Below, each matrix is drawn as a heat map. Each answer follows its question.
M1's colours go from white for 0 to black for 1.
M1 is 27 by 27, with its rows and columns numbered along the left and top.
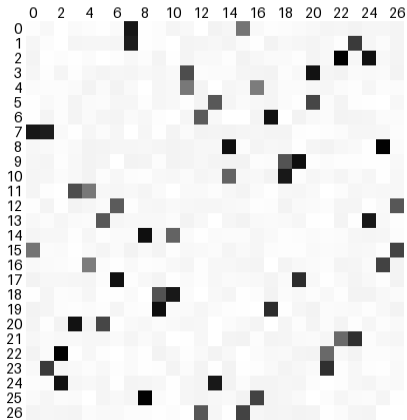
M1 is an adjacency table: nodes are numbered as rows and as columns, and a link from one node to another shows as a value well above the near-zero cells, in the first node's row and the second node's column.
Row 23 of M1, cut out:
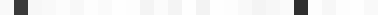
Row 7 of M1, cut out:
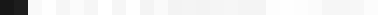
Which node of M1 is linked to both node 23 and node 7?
node 1
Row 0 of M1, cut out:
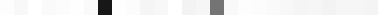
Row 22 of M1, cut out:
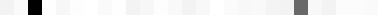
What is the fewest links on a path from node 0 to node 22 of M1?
5
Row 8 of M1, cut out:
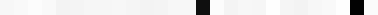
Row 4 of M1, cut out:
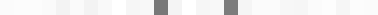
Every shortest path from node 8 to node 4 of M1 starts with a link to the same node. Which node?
node 25
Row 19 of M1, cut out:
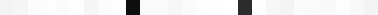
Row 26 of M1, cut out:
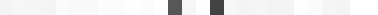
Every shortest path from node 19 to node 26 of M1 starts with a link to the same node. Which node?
node 17
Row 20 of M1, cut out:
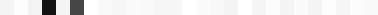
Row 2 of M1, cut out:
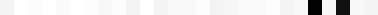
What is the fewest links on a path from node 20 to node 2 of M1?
4
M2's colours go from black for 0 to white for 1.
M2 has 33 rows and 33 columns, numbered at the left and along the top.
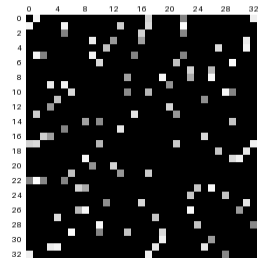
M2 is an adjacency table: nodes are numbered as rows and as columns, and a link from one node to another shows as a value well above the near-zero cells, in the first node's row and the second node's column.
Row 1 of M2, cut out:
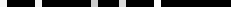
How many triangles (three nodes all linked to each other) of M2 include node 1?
3
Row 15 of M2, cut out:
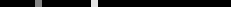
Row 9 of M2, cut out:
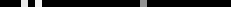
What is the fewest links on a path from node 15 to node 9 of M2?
2
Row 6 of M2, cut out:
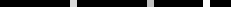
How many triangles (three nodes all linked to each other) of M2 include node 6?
1
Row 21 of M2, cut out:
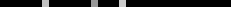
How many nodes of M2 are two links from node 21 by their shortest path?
6
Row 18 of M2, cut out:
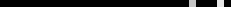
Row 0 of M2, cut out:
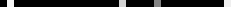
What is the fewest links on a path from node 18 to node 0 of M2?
6
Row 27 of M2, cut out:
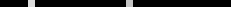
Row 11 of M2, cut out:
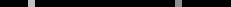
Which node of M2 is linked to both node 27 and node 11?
node 4
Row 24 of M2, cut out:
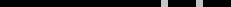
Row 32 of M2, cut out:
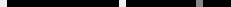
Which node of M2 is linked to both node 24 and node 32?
node 28
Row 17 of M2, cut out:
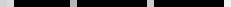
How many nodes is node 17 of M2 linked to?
5
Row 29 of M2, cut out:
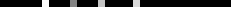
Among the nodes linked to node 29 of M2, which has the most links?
node 10
